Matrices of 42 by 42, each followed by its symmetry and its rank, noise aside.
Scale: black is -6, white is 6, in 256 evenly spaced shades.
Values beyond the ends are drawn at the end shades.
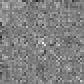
symmetric, rank eight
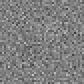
antisymmetric, rank twelve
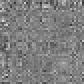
no symmetry, rank six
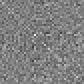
symmetric, rank eight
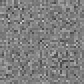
symmetric, rank eight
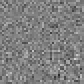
antisymmetric, rank eight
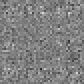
no symmetry, rank eight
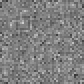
symmetric, rank twelve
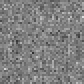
no symmetry, rank twelve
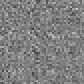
antisymmetric, rank eight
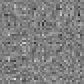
antisymmetric, rank six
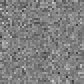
no symmetry, rank twelve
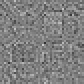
antisymmetric, rank eight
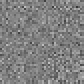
no symmetry, rank six
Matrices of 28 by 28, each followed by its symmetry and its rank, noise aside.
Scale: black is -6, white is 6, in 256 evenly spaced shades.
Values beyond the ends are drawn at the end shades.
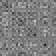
symmetric, rank three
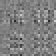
antisymmetric, rank two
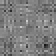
symmetric, rank three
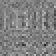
no symmetry, rank three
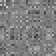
symmetric, rank four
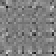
symmetric, rank three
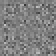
antisymmetric, rank four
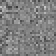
no symmetry, rank four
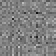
no symmetry, rank four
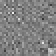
symmetric, rank three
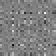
antisymmetric, rank two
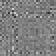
antisymmetric, rank four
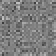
symmetric, rank three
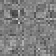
no symmetry, rank three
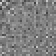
symmetric, rank four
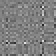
antisymmetric, rank two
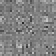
symmetric, rank four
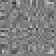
no symmetry, rank four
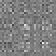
symmetric, rank two
